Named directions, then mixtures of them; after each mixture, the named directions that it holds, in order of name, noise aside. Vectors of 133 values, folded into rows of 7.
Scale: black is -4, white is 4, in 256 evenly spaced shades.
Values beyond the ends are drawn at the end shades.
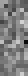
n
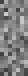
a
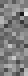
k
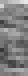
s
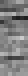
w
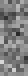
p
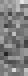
k, p, s.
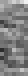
s.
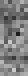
p, w.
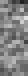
n, s, w.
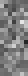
n.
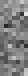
k, s.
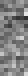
k, w.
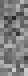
k, p, w.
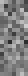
n.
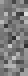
k, n.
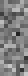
k, p.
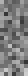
a.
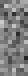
n, p.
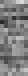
p, s, w.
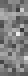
p.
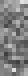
k, p, s.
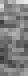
s.
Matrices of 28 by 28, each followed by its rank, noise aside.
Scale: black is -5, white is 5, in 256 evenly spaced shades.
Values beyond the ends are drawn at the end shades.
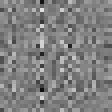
three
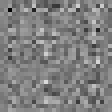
four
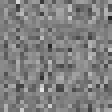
four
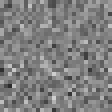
six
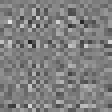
three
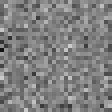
six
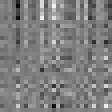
two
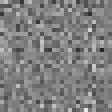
six
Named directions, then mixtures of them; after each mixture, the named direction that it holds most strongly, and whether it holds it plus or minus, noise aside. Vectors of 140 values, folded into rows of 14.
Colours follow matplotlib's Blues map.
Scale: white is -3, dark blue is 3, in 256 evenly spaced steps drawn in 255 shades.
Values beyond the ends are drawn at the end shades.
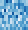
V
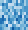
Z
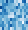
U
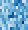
U, minus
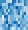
Z, minus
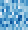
V, minus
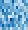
V, minus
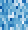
U, plus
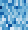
Z, minus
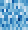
V, minus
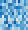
Z, minus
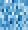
V, minus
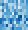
Z, plus
